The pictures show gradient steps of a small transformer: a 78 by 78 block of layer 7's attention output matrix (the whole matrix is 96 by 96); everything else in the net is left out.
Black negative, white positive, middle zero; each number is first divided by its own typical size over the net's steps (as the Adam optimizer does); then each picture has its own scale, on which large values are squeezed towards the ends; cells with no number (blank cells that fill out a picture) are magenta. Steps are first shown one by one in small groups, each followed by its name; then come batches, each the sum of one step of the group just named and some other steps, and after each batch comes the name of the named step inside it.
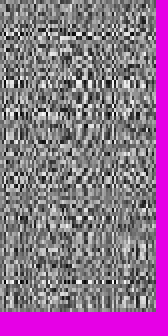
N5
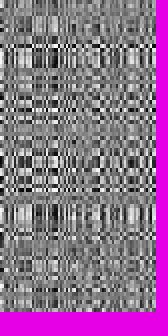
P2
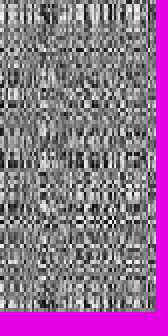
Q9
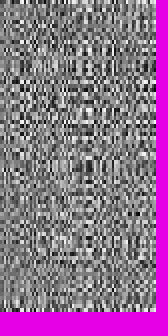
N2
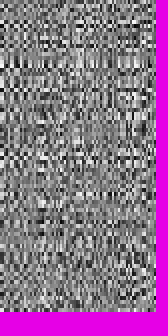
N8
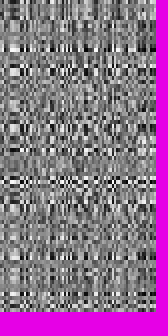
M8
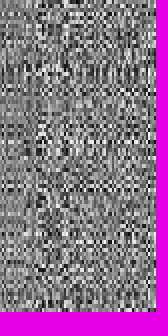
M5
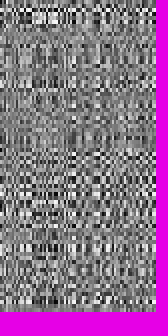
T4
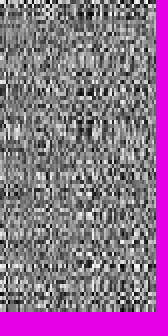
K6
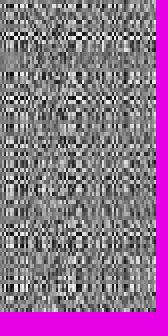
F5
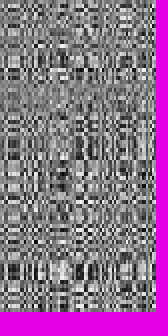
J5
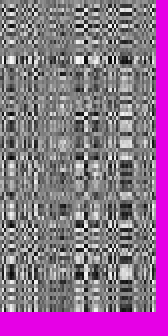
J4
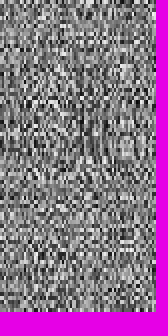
K6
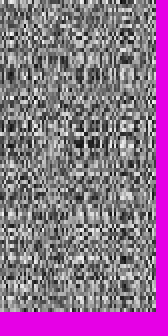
F5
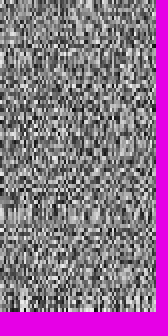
P2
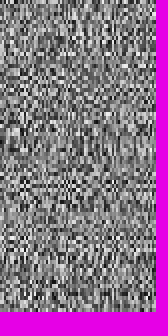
M8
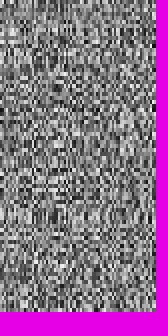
P2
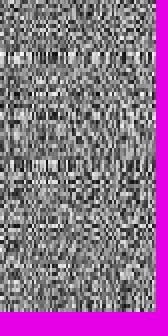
K6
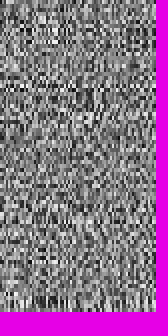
T4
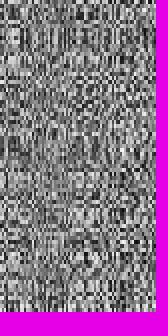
K6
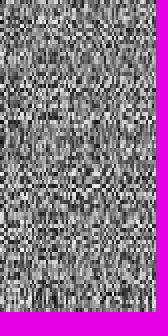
T4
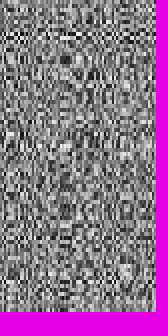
N5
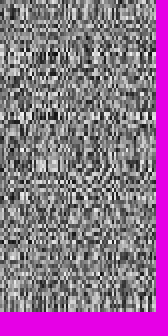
M8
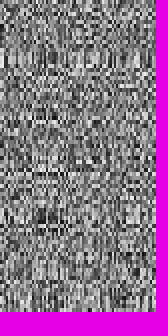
N8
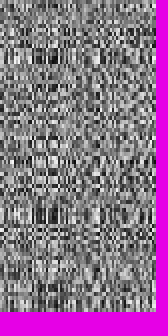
P2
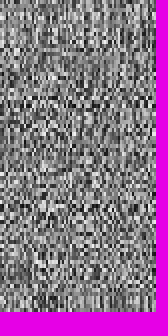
Q9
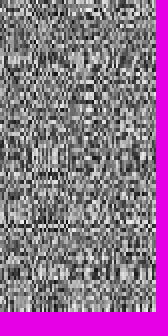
N2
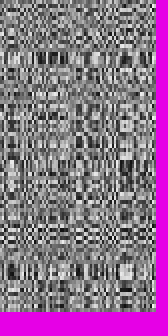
J5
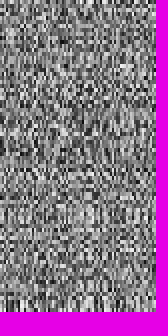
K6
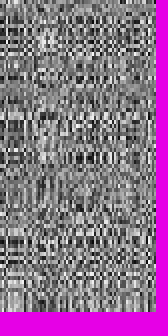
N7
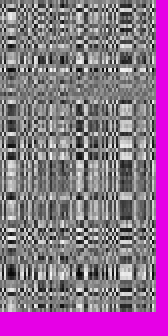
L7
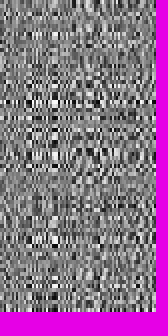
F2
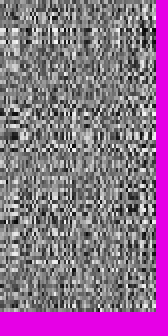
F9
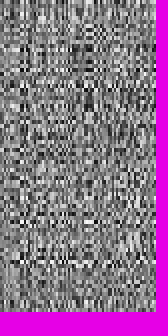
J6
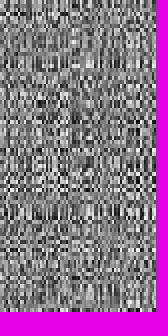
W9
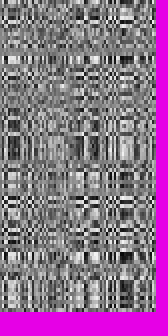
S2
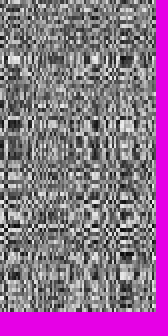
S2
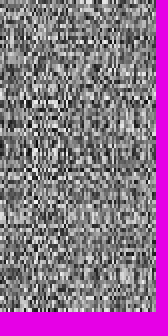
F2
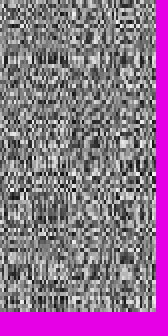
W9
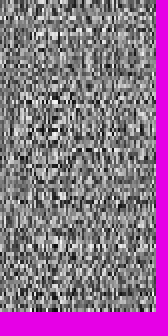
F2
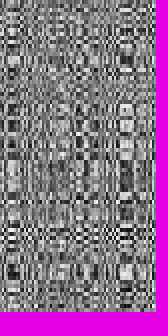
L7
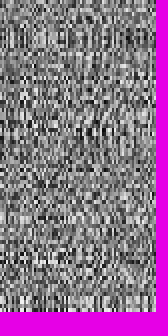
N7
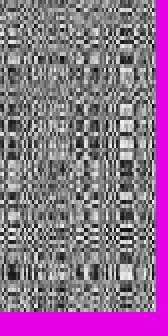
L7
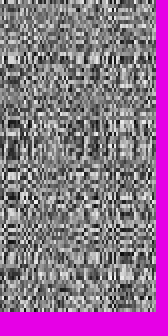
S2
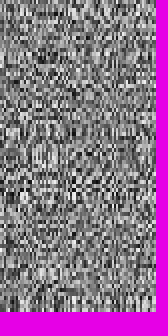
F2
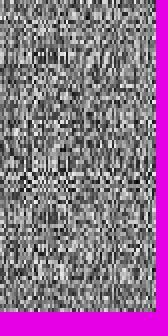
W9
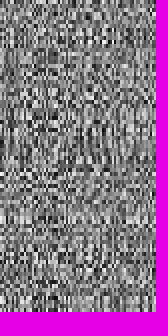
F2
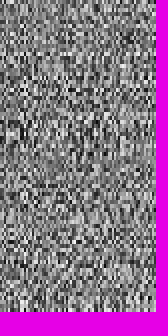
N7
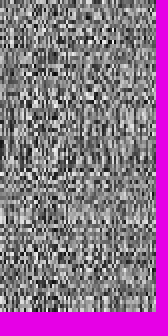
F2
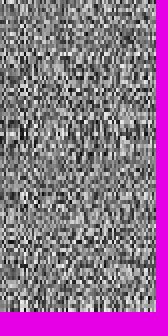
N7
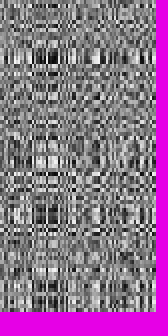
S2
